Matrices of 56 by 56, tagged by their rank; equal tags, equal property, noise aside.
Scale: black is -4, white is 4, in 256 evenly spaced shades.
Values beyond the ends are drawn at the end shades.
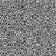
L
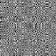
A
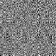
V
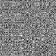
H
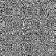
H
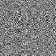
H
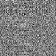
H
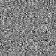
L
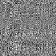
H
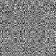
A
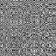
A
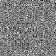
L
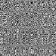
L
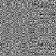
A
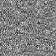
L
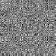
A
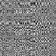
A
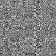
L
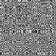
A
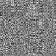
L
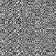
V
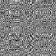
V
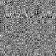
V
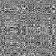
V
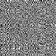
A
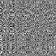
V
